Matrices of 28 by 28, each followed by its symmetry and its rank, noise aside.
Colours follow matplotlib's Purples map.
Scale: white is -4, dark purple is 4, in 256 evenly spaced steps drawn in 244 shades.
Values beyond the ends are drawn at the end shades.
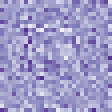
antisymmetric, rank four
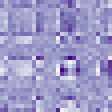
antisymmetric, rank two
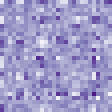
symmetric, rank three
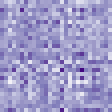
no symmetry, rank four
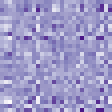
antisymmetric, rank two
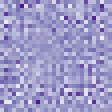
antisymmetric, rank four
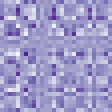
antisymmetric, rank two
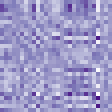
no symmetry, rank two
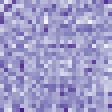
no symmetry, rank four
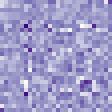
symmetric, rank four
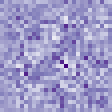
symmetric, rank four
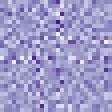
antisymmetric, rank four
